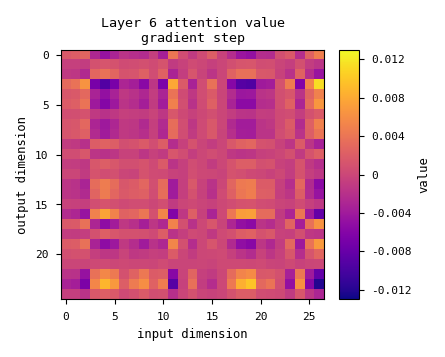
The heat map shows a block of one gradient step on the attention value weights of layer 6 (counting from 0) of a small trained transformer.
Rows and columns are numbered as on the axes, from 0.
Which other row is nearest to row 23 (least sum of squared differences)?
16
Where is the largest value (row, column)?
3, 26
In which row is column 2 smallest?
23
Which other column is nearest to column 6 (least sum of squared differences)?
20
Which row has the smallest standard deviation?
21
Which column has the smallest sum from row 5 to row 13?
4
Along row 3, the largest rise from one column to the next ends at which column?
11
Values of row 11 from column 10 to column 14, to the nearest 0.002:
0.002 -0.002 0 0 0
